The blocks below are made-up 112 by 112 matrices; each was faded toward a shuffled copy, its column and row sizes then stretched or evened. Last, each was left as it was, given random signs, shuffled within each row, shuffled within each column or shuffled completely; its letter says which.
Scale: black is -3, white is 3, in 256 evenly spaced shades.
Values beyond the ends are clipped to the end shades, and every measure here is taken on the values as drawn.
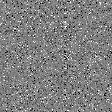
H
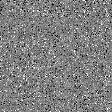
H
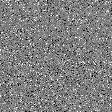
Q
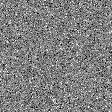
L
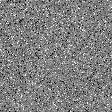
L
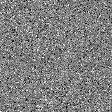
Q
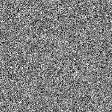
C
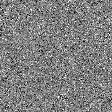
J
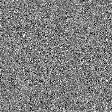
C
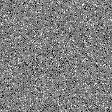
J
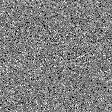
Q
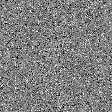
J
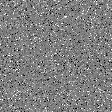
Q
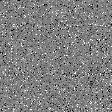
C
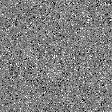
H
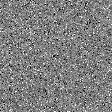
J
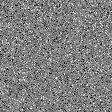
L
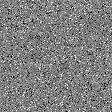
L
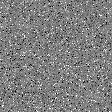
L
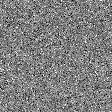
L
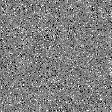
H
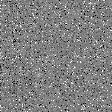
C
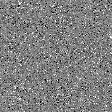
H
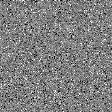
C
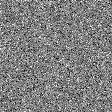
L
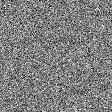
L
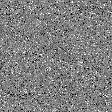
Q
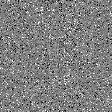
H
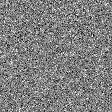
L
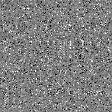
H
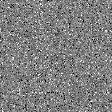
C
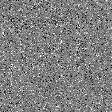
C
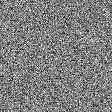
L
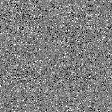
H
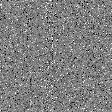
J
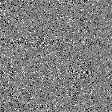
C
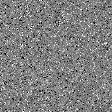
J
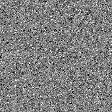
Q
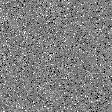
J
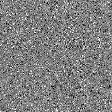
H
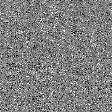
H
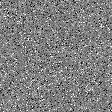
L
